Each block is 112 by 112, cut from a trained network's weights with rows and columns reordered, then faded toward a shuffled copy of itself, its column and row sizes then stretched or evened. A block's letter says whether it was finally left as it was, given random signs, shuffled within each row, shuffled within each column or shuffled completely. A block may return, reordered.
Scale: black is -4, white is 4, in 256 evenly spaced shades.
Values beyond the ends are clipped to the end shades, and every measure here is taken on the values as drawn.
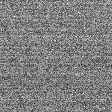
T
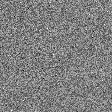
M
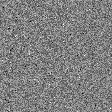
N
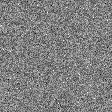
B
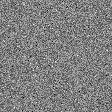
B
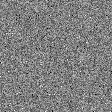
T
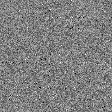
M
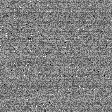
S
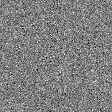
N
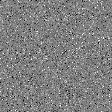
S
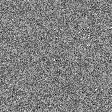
T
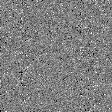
M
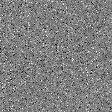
N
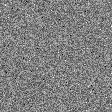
B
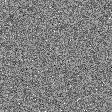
B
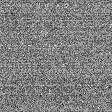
T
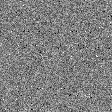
T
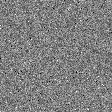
B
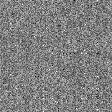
S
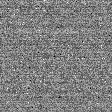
T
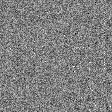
N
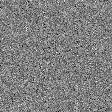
N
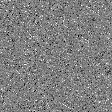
N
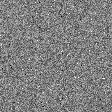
N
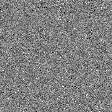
M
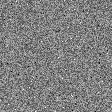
B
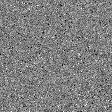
T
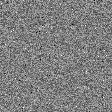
M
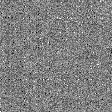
S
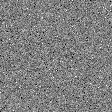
B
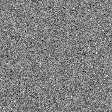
N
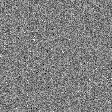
N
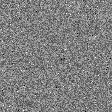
N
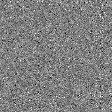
S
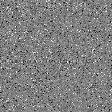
S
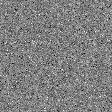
T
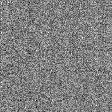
S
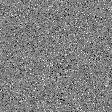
B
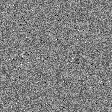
T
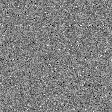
T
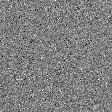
T
